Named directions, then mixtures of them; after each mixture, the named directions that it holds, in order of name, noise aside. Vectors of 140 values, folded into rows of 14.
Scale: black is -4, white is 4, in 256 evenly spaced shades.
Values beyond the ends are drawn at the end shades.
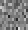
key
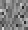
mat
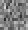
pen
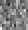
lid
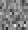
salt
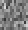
pen, salt.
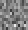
salt.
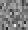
salt.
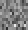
salt.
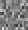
mat, salt.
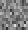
salt.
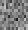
key, pen.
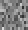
key, mat.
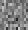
key, salt.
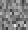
salt.
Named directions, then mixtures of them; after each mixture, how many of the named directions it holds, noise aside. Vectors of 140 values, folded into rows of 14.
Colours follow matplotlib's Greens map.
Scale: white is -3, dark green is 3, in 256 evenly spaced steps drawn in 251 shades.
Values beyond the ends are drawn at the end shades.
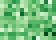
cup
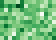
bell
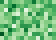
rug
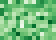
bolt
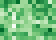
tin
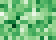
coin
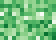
three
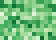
three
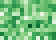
four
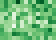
two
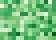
two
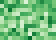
two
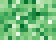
two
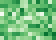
four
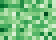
three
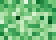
four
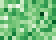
one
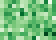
one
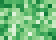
two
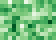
three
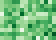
two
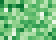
one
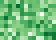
two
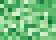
two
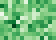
one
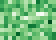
four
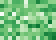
four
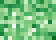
four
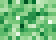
two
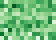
three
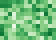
two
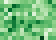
three
